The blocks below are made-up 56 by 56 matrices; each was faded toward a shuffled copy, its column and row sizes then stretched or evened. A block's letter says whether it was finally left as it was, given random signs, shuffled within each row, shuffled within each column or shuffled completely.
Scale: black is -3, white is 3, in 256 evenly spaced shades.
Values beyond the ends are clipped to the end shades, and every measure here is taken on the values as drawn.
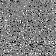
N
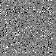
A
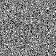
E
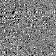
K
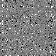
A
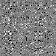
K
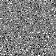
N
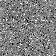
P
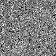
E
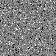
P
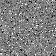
P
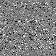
N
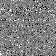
N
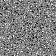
P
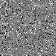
E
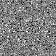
N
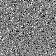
P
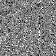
E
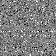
N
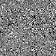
A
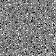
E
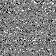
N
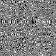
K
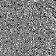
K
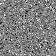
P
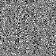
A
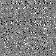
A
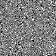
E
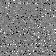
N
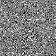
A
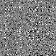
A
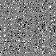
A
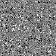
A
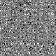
K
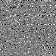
N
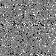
N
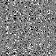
K
